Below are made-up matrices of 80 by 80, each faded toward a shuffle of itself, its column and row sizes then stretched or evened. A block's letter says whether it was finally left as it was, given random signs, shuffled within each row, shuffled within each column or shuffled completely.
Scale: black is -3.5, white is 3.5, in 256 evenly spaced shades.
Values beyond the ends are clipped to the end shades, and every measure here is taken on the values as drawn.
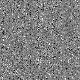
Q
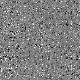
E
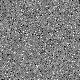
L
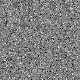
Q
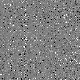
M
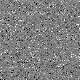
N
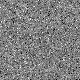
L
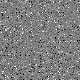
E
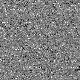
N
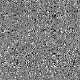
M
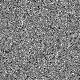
L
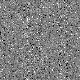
Q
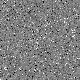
L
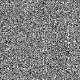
E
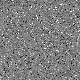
L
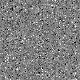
Q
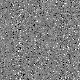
Q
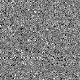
M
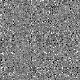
M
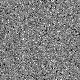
L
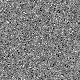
L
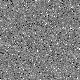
L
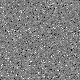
L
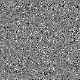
E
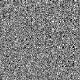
M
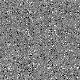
E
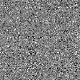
M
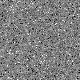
L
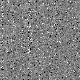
Q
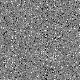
Q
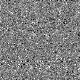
N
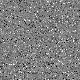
N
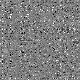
E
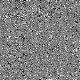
E
